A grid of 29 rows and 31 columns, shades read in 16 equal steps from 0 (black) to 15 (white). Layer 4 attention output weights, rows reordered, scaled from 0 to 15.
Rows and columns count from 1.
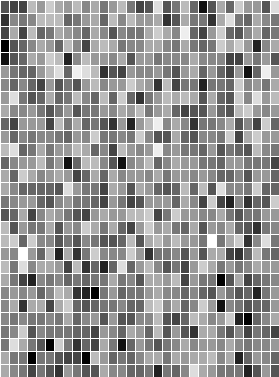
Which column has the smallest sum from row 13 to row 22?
28
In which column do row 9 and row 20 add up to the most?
3
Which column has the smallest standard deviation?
5
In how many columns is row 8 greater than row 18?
15
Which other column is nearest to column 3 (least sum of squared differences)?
16
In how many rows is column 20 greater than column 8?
12
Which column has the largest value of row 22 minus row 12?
13
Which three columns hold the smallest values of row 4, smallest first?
1, 29, 10
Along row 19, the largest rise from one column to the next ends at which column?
24
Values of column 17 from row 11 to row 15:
8 9 11 8 9
